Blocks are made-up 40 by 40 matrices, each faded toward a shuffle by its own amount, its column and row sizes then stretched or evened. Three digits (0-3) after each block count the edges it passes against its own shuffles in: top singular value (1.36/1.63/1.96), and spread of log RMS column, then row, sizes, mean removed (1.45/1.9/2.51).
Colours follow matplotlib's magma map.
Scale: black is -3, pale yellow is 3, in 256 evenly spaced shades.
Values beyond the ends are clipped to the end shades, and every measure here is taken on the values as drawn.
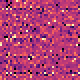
3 1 1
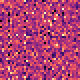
2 2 0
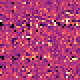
1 1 2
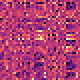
3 1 1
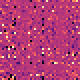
0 2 2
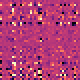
3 3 3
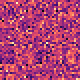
2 0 0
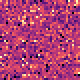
2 0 0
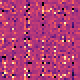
1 3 1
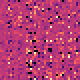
0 3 1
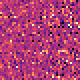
0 1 1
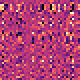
3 3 2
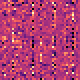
2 3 1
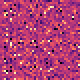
0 2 0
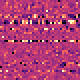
3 0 3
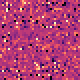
0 1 2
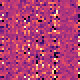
2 3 0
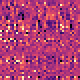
3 2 3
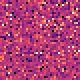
1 0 1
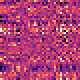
3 2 2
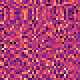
3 1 0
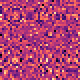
3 1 1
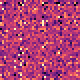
1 2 1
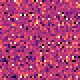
0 0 2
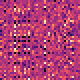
3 3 1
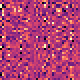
3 3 1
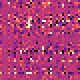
1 3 3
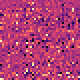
0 2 2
